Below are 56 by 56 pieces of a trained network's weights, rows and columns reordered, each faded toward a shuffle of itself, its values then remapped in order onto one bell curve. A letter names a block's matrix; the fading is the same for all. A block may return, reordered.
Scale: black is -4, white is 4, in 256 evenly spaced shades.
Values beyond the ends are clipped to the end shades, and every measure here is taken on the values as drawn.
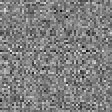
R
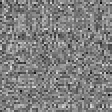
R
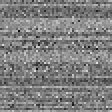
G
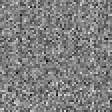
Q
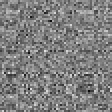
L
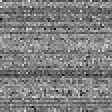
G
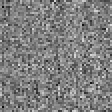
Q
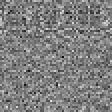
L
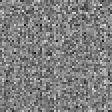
Q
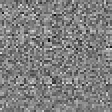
R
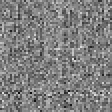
Q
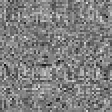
R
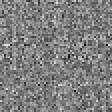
Q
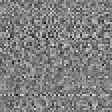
L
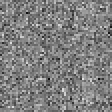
Q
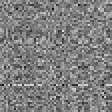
R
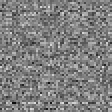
L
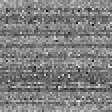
G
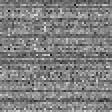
G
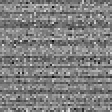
G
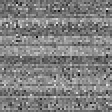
G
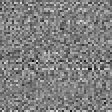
L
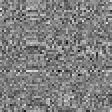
L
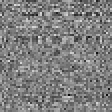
L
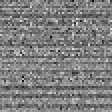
G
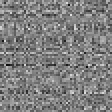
L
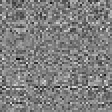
L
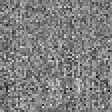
Q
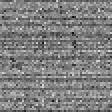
G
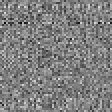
R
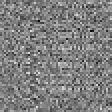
R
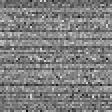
G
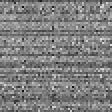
G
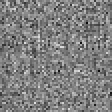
Q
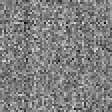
Q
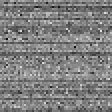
G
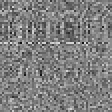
R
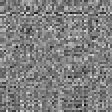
L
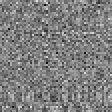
R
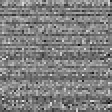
G
